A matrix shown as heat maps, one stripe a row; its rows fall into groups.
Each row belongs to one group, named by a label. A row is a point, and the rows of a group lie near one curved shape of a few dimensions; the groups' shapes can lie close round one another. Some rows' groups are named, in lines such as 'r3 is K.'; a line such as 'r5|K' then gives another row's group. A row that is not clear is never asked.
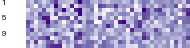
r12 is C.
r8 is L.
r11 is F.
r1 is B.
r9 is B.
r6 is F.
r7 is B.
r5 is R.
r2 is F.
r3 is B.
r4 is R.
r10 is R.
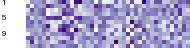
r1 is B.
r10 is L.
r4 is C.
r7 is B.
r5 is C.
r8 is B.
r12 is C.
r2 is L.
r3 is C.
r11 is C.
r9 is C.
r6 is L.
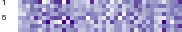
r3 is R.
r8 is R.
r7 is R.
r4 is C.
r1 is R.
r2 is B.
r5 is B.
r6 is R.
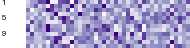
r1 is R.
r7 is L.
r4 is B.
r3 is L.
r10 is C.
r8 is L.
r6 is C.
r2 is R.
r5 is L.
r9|C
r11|R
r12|L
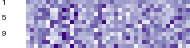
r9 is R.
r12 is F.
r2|R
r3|R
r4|R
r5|R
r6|R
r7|L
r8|R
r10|C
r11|R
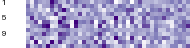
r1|C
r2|F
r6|B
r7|R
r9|R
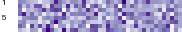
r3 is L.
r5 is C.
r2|B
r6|L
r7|F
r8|F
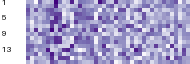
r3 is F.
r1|F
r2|B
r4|C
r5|C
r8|F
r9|R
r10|C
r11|C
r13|B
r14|F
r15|L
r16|C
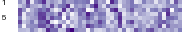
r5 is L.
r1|F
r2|R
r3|F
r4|L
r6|B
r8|B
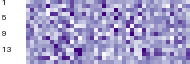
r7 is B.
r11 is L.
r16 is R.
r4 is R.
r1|R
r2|L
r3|C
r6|L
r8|C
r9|L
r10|B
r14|B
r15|R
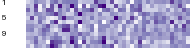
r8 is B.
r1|C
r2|R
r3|F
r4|B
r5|C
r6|B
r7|B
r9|R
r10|R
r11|R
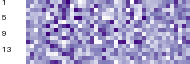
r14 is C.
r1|B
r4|L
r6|B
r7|B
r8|F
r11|F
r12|C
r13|R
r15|L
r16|C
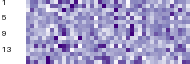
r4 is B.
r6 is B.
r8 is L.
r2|R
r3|C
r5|C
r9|L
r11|B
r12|R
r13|L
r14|R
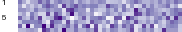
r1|B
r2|F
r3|B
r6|R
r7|F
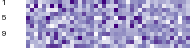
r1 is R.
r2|F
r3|C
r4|F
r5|F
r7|C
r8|R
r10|B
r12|C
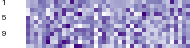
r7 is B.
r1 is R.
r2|R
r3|C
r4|B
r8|C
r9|F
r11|B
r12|B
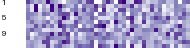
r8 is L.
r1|F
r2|F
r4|B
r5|L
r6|C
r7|R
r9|L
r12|C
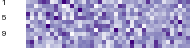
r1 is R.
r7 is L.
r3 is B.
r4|F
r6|C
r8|C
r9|L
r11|L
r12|L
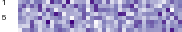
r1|R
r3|F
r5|B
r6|B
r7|B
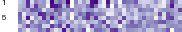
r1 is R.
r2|R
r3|R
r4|L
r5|F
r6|B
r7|R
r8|F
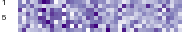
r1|C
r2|L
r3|L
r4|R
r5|L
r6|C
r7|R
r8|C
